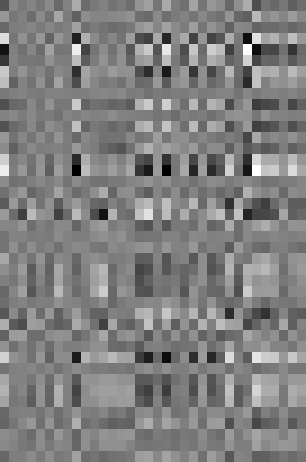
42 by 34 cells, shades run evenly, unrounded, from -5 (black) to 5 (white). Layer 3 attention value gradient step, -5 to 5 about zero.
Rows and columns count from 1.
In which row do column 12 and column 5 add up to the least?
20
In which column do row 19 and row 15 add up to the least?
28
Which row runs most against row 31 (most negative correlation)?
30
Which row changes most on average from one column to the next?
16
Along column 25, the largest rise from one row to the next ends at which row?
5
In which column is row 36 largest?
29
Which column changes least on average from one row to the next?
8
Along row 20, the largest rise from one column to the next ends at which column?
13
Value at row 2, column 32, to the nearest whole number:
0
